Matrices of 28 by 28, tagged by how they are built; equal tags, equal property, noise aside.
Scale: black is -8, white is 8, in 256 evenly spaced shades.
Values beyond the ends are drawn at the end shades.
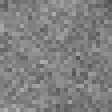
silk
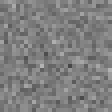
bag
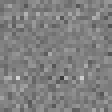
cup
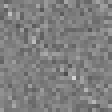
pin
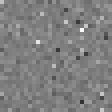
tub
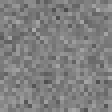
bag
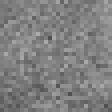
silk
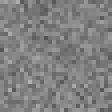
bag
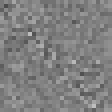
pin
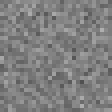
bag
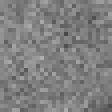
silk
